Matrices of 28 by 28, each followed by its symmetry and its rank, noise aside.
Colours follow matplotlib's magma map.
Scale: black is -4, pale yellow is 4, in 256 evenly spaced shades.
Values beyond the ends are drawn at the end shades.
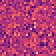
no symmetry, rank seven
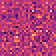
no symmetry, rank six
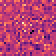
symmetric, rank six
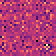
no symmetry, rank five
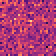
symmetric, rank seven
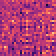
antisymmetric, rank six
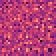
symmetric, rank six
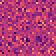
symmetric, rank six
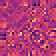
symmetric, rank five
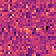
no symmetry, rank seven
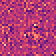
symmetric, rank seven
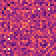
symmetric, rank seven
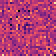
symmetric, rank six
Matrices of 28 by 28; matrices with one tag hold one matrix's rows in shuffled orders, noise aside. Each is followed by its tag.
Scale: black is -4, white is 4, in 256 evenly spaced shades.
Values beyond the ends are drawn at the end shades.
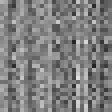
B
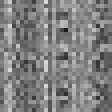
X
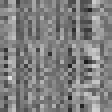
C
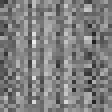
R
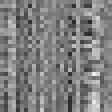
C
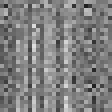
R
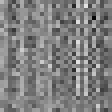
B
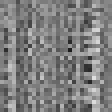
C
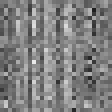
R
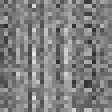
R
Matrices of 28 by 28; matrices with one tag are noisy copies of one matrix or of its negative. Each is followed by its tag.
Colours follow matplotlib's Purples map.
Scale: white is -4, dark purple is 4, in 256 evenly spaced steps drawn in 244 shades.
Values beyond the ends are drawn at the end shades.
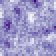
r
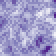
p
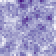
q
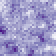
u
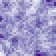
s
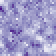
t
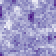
r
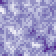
t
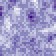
r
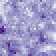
u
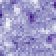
r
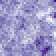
p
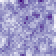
q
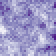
u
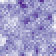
q
